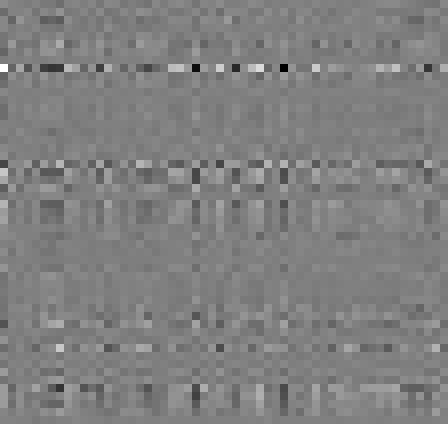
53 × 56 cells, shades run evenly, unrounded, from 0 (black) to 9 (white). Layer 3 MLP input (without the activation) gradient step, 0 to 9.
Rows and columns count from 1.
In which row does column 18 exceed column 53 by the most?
21
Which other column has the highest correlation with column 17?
44
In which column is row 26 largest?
1
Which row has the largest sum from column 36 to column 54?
9
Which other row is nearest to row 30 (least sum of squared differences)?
42
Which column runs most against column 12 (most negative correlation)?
38
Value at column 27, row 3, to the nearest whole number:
5
